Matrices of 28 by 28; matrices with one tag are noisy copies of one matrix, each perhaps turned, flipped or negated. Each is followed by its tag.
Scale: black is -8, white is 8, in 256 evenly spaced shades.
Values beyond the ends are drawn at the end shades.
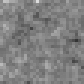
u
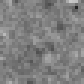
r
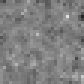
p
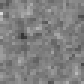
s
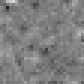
r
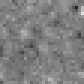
r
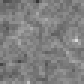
u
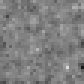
p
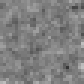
p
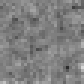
p
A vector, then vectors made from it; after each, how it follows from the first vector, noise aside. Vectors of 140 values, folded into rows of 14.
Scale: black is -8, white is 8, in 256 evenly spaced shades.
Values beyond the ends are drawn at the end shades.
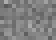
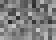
wrapped around, negated, scaled up.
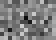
wrapped around, negated, scaled up.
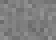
negated, shrunk.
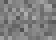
reversed.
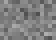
reversed, negated.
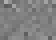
partly zeroed.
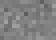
reversed, negated, partly zeroed.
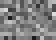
wrapped around, negated, scaled up.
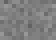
negated, shrunk.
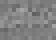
wrapped around, negated, partly zeroed.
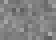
reversed, negated, partly zeroed.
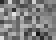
wrapped around, negated, scaled up.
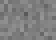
reversed, negated, shrunk.
